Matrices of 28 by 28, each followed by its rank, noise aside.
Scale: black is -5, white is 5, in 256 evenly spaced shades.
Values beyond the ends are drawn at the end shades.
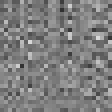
three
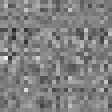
four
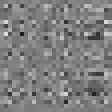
three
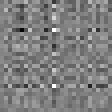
two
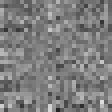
four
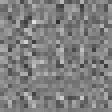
four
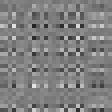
one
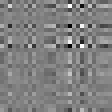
one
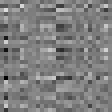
two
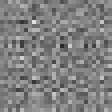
three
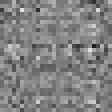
four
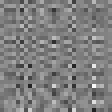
two
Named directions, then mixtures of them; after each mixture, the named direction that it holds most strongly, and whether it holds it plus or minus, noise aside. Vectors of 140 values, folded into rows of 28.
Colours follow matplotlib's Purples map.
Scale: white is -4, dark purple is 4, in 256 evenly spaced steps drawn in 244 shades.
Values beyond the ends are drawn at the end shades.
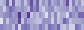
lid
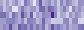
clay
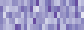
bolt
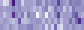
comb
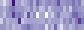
comb, plus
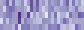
lid, plus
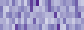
bolt, plus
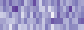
clay, minus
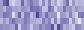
comb, minus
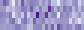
comb, minus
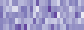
bolt, plus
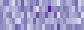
bolt, plus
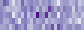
comb, minus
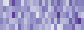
comb, plus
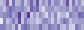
lid, plus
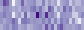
comb, minus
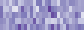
clay, plus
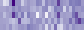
comb, plus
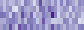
clay, plus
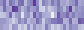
clay, minus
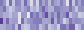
lid, minus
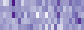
comb, plus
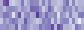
comb, minus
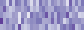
lid, minus
